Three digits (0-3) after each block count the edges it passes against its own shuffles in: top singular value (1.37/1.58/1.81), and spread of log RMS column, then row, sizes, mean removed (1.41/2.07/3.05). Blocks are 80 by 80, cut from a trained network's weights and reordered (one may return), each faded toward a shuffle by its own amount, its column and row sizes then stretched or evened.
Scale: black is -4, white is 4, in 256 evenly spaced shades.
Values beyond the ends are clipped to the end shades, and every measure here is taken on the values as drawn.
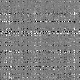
2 2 3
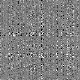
1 3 2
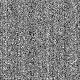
1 0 0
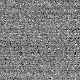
2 1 0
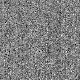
0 1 0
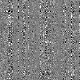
2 3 1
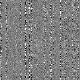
2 3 0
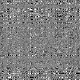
2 2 3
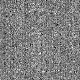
1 1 1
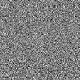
3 0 2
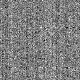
2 0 1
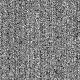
2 0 0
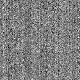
2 1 0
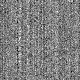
3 1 0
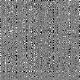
1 3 2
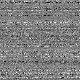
3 0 3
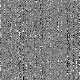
1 3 1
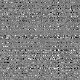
1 1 3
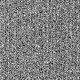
1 0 1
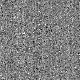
0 1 0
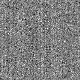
1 0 1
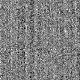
2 1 1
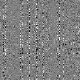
2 3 1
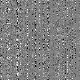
0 3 1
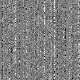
3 3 0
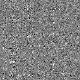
0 2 1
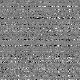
1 1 3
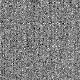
1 0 1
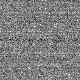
1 0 1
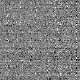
2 2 1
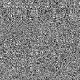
2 1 1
